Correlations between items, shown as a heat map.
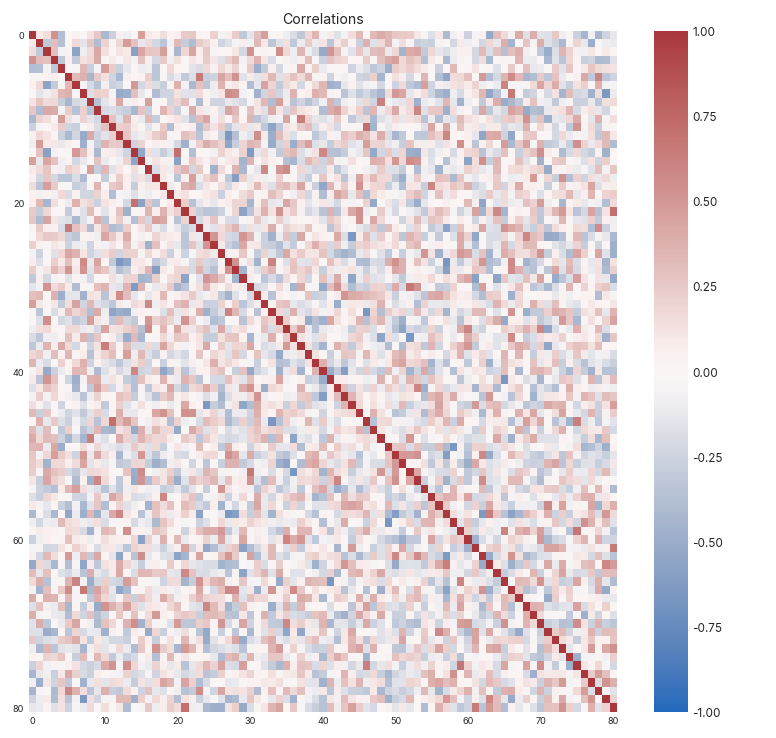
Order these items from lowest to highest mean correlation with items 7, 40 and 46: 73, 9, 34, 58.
34, 73, 58, 9
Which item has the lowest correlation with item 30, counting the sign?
14
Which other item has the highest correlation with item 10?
37
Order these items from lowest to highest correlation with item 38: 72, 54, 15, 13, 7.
54, 7, 72, 15, 13
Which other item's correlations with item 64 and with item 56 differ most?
16
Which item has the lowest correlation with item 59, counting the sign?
8
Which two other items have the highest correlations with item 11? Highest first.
46, 75
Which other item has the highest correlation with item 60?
35
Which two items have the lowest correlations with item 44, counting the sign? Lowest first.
24, 29
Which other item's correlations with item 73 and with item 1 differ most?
77
